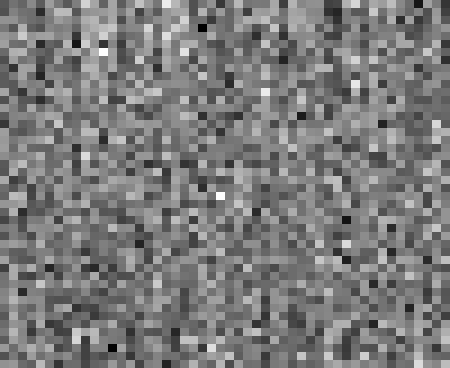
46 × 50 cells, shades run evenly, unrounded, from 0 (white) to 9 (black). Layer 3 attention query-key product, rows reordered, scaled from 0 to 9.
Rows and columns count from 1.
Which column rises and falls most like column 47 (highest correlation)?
2
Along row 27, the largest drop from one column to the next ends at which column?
30
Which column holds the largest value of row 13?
5
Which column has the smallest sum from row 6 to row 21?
10
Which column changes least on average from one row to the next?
20
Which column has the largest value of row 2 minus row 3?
28
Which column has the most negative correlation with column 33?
47
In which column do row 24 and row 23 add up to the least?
38
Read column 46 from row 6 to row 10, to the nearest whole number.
3 6 4 4 3
